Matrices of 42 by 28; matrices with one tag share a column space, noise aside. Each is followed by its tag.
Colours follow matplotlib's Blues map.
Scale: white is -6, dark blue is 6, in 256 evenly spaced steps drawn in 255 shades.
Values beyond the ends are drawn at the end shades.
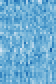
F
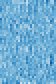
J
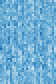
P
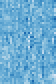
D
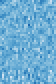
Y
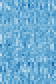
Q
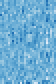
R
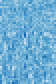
D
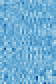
Y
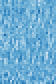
R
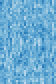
P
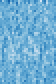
F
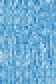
F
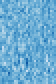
P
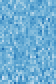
Y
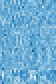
Y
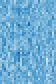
P
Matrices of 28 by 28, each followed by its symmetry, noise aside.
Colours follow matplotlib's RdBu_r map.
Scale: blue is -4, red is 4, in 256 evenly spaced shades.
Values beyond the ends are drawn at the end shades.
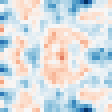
mirrored top to bottom.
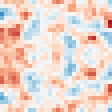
mirrored top to bottom.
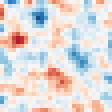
antisymmetric.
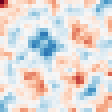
symmetric.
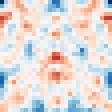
mirrored left to right.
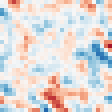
antisymmetric.
